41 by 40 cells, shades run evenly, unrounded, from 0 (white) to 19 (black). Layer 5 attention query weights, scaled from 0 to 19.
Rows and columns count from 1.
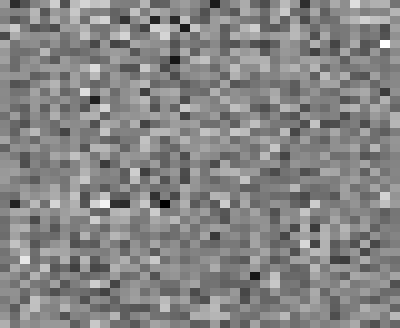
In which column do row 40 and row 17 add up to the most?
7
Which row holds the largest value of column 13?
26
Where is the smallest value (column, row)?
39, 6
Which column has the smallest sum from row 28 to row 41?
3
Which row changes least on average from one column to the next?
24
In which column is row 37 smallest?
32
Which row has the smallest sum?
5
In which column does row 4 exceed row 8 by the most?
19
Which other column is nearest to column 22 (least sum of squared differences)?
17
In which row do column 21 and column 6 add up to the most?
37
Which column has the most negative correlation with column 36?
31
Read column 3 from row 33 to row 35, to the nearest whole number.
2 9 11
